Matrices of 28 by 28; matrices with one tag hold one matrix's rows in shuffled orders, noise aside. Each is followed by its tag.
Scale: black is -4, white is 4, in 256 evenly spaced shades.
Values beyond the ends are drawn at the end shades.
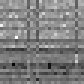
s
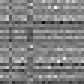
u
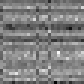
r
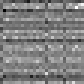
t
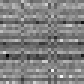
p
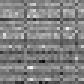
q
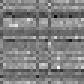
r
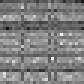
p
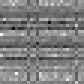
s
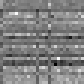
r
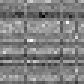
q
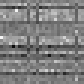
s
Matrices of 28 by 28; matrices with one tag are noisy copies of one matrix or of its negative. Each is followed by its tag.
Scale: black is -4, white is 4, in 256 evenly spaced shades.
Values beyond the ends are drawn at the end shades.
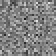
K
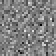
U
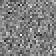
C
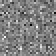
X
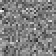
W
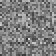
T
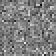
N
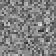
U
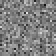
X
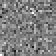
W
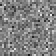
N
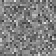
N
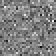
N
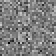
T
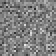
X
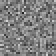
X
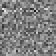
W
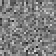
K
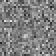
N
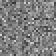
K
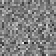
U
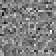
W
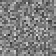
K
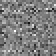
W
